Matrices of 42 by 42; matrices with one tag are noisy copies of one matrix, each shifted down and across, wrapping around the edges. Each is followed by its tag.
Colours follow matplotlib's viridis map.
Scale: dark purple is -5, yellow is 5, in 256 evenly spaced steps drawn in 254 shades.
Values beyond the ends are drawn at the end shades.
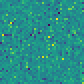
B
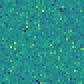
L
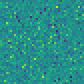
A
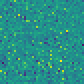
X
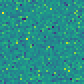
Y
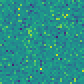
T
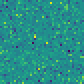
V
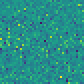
X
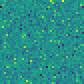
Y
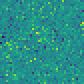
T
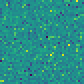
Y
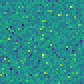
A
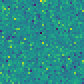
V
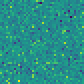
Y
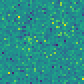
T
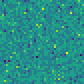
V
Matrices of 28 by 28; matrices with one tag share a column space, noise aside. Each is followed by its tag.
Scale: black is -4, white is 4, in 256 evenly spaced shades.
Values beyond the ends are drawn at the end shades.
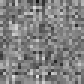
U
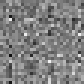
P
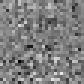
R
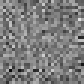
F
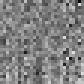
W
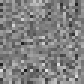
F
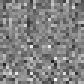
R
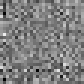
F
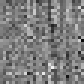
U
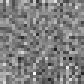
W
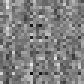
U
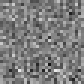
F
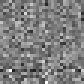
F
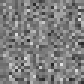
F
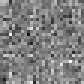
P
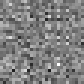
F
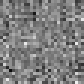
F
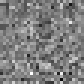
R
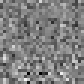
R
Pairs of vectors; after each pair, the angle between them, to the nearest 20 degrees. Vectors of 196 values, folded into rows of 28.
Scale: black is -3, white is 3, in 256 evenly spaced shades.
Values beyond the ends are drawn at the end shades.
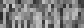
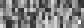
80 degrees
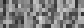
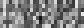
160 degrees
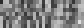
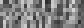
160 degrees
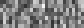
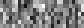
40 degrees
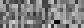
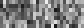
120 degrees
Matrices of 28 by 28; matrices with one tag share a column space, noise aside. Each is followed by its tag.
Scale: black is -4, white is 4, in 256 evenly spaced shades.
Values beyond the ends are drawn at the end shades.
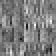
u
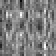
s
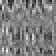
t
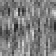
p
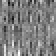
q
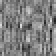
u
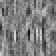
p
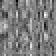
s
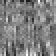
q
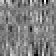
q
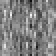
s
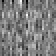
s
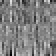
q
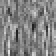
p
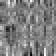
q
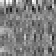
t
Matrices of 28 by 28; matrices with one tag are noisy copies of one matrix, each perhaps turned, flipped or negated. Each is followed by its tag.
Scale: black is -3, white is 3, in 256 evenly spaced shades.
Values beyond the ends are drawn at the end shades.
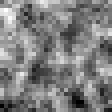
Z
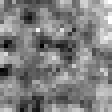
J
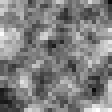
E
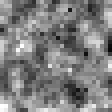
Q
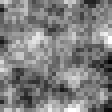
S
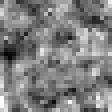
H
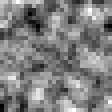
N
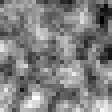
Z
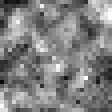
E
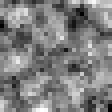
N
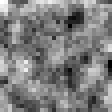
Q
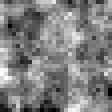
S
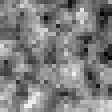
Z
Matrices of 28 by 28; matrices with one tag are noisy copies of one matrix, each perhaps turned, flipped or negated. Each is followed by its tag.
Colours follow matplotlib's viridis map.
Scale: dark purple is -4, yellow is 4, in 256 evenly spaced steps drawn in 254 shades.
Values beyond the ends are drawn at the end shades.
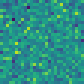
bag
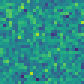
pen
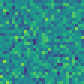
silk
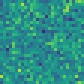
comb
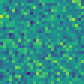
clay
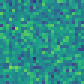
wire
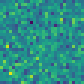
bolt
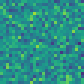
clay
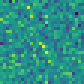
silk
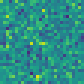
silk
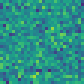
comb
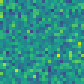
bolt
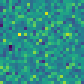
clay
